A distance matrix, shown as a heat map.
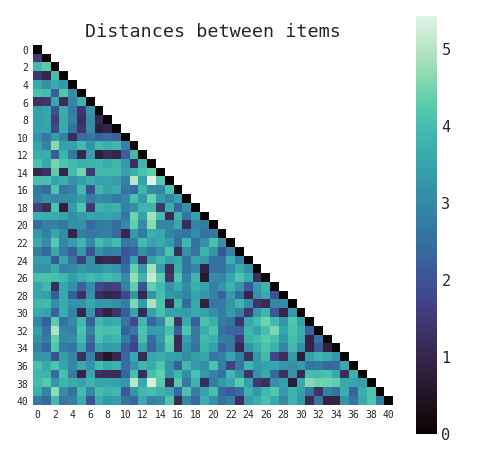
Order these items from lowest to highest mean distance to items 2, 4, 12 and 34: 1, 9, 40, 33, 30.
9, 30, 40, 33, 1
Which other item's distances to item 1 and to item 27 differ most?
2
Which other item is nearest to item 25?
19
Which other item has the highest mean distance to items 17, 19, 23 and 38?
13
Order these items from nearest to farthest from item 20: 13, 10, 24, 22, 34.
24, 10, 34, 22, 13
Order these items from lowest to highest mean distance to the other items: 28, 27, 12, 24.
28, 24, 12, 27
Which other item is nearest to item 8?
35
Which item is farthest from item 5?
14
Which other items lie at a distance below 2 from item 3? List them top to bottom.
0, 1, 6, 14, 18
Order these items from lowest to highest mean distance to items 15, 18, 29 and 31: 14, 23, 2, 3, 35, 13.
3, 23, 14, 35, 2, 13
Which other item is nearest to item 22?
36
